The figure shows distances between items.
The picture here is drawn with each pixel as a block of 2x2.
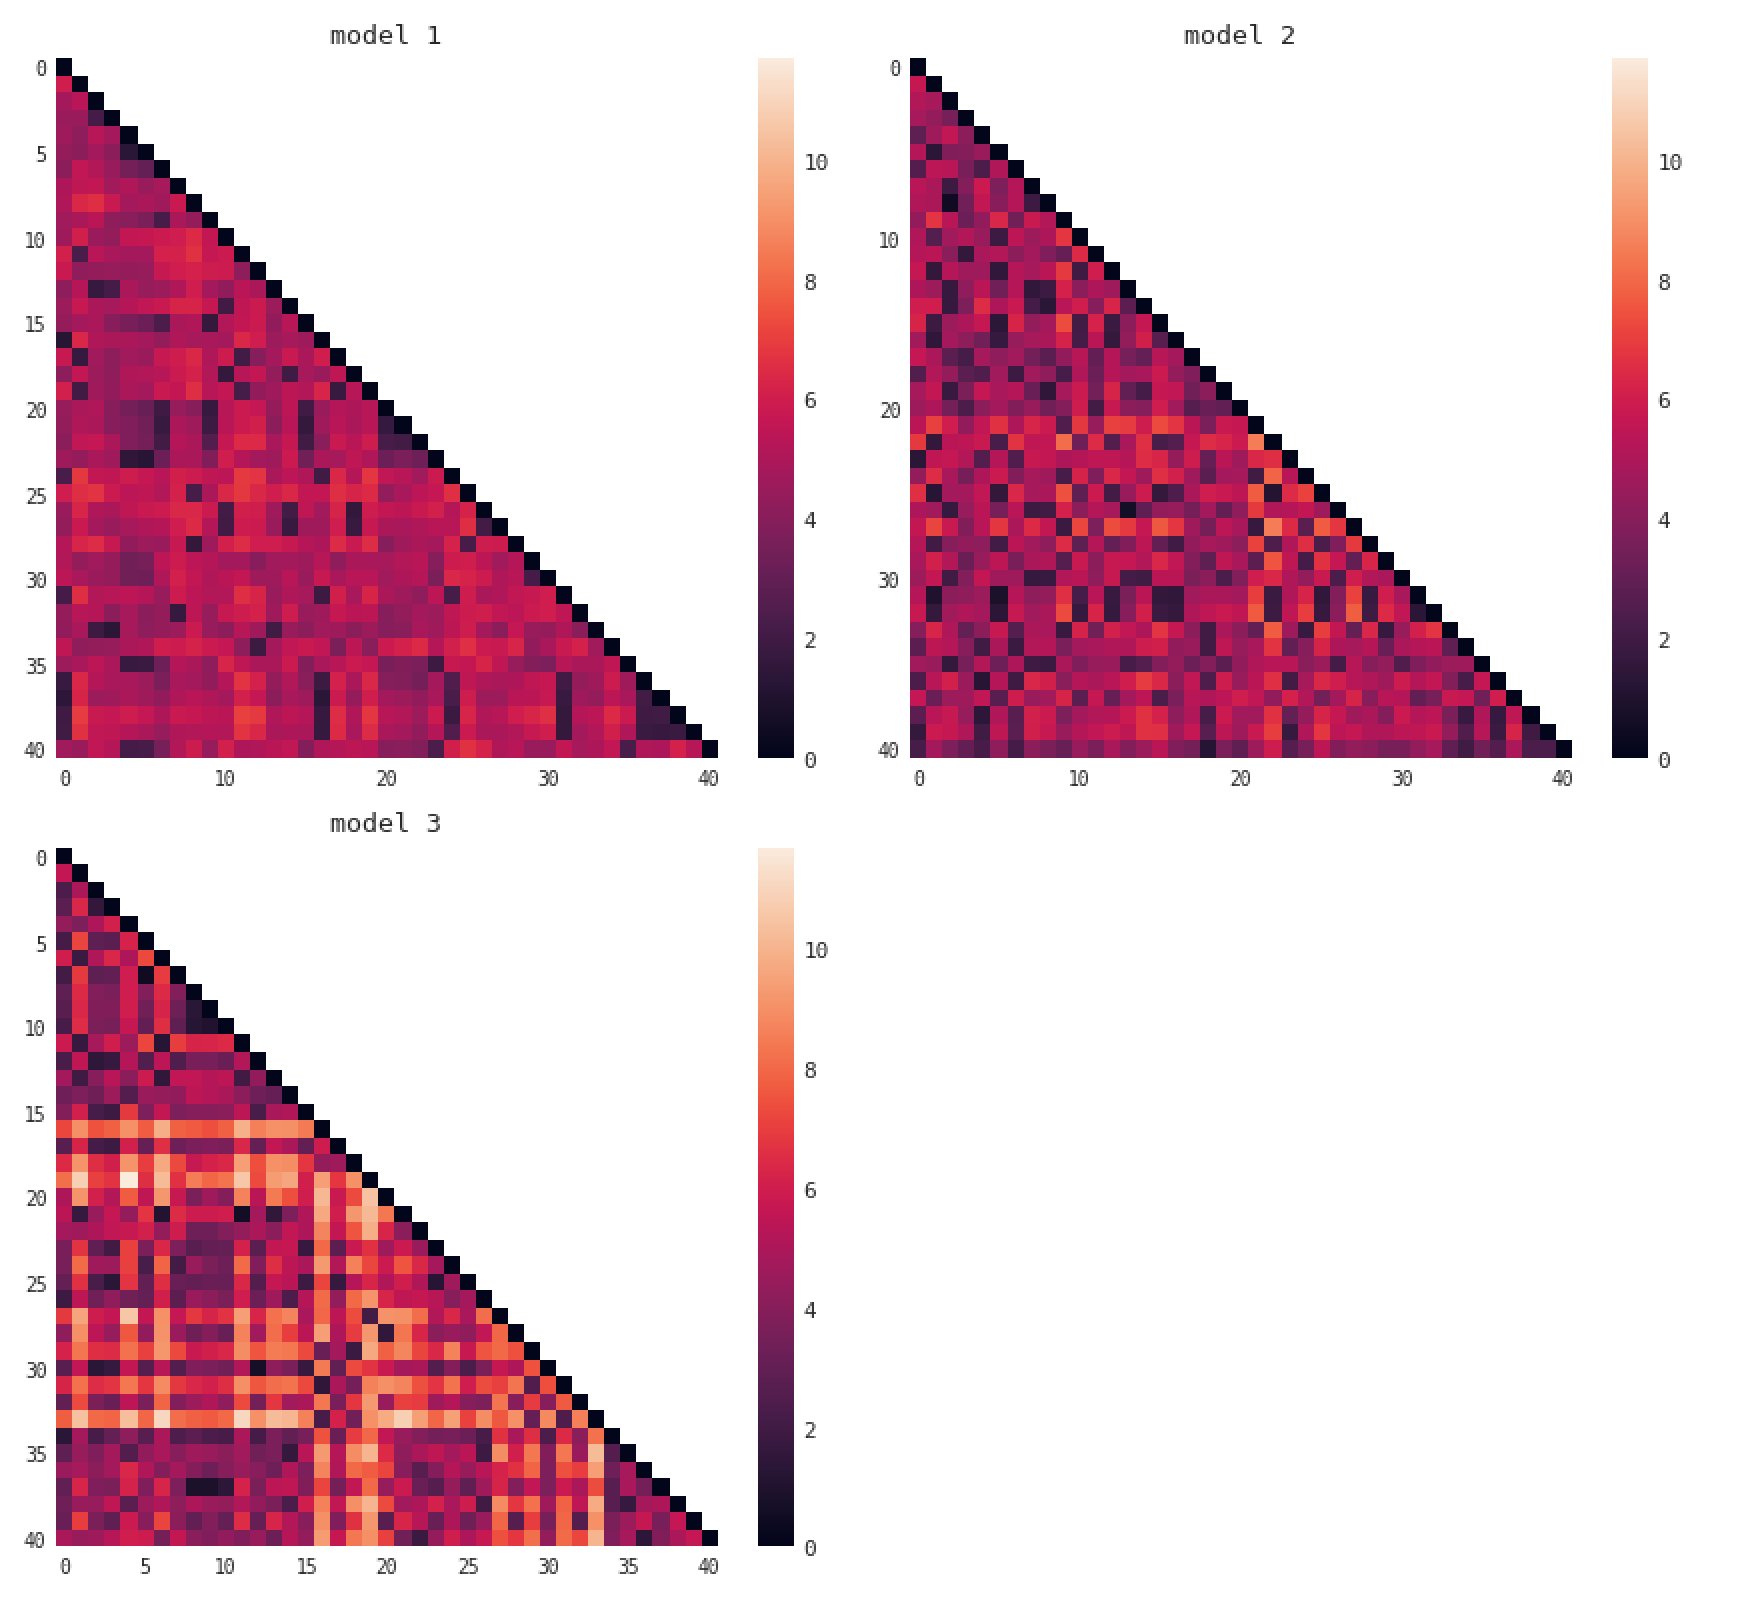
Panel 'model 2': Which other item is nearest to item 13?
26
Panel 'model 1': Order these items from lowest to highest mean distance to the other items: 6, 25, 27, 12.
6, 27, 12, 25
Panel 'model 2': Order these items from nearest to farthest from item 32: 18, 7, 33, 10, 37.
10, 37, 7, 18, 33
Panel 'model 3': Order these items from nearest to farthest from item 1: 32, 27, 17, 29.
17, 32, 29, 27
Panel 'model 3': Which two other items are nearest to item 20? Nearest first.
28, 39
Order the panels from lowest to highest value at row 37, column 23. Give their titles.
model 3, model 1, model 2
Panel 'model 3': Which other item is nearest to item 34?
0
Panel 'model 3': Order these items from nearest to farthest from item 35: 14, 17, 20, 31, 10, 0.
14, 0, 10, 17, 20, 31
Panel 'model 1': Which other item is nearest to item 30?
29
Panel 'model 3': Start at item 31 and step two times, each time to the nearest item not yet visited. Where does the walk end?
33
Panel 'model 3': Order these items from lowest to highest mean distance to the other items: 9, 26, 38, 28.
9, 26, 38, 28
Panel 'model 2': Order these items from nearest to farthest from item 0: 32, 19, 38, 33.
38, 33, 19, 32
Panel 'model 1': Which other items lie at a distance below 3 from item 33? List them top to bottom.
2, 3, 13
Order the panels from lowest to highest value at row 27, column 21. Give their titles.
model 2, model 1, model 3
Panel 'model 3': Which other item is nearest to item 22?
40
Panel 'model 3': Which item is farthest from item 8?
19
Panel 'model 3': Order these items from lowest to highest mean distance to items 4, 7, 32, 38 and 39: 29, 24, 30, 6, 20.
30, 24, 20, 6, 29
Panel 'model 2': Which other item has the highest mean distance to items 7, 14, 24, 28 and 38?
22
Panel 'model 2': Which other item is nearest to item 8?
2
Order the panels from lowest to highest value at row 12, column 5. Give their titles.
model 2, model 3, model 1
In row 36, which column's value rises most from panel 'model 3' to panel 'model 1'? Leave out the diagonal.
40
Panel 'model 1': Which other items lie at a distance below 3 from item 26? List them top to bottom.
10, 14, 18, 27
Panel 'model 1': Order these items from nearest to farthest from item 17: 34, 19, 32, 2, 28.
19, 34, 2, 32, 28
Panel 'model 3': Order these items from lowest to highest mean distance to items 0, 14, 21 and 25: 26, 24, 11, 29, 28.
26, 11, 24, 28, 29
